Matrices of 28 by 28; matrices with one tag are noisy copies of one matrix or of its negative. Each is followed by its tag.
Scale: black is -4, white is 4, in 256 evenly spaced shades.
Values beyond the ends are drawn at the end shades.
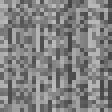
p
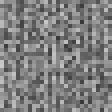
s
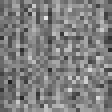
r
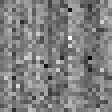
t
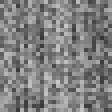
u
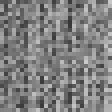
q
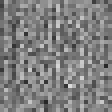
s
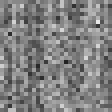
t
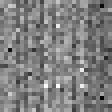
u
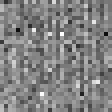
s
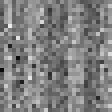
t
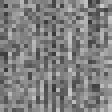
p
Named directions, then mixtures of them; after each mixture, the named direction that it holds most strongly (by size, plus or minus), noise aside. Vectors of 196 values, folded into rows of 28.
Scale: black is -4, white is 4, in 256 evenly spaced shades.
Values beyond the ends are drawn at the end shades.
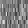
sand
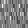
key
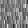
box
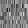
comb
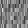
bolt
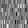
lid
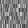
key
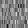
lid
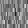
sand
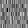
comb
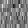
key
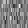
key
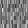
bolt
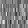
sand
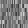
comb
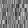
sand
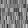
box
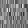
comb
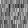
bolt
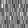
key
